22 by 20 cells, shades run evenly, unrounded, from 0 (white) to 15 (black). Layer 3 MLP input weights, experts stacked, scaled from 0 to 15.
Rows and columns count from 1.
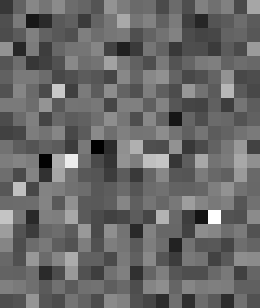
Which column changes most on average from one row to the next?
16
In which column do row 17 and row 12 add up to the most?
4
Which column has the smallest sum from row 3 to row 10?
13
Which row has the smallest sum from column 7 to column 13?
12
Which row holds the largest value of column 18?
22
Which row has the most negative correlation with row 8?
7
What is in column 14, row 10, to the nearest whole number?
8
